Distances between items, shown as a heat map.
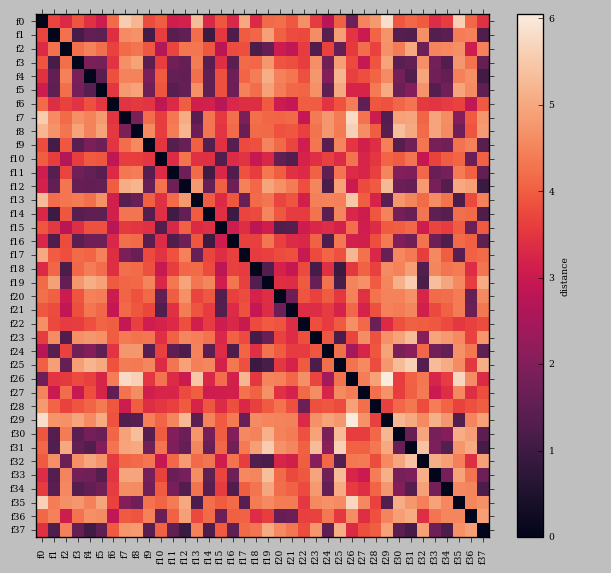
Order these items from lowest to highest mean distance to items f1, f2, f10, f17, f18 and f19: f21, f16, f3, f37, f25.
f25, f21, f16, f3, f37
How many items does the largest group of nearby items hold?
15
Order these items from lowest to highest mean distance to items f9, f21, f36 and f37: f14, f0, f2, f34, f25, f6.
f14, f34, f6, f2, f0, f25
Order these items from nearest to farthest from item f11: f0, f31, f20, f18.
f31, f0, f18, f20
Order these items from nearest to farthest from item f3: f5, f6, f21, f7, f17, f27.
f5, f27, f6, f21, f17, f7
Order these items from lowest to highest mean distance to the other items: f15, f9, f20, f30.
f9, f15, f30, f20
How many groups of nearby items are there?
7
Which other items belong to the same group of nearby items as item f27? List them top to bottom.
f6
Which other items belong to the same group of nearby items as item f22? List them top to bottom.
f28
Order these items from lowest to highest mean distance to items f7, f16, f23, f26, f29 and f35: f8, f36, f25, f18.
f8, f18, f25, f36
